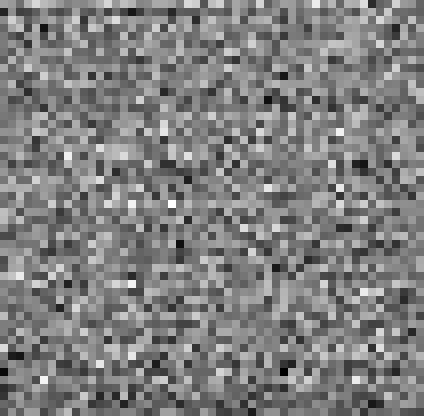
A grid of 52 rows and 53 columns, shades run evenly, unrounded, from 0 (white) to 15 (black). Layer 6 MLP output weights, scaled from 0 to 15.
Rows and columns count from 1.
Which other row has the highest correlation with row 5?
49
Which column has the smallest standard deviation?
38
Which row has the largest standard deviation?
45
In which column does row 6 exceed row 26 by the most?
22
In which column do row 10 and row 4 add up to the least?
20
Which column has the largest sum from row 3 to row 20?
36
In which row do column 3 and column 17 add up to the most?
2
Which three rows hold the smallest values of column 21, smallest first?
17, 16, 48
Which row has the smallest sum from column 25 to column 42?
1
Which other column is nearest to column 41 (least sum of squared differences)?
15
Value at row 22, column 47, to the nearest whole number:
10
